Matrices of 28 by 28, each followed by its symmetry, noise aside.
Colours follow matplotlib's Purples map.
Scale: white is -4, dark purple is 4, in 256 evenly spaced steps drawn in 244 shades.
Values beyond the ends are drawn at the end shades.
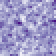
antisymmetric.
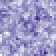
symmetric across the other diagonal.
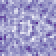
mirrored top to bottom.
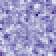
antisymmetric.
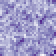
symmetric.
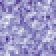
same after a half turn.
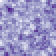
symmetric.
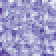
antisymmetric.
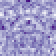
mirrored left to right.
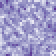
symmetric.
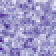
no symmetry.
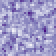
antisymmetric.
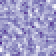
same after a half turn.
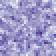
no symmetry.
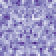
mirrored left to right.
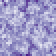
same after a half turn.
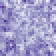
symmetric across the other diagonal.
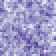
no symmetry.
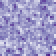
antisymmetric.
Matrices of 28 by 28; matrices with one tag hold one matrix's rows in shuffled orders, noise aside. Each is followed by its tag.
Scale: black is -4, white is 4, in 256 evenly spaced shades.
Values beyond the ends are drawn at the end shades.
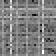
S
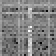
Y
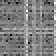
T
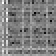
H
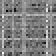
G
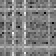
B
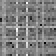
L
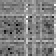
T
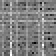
S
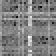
Y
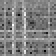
B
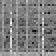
S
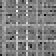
L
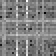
L
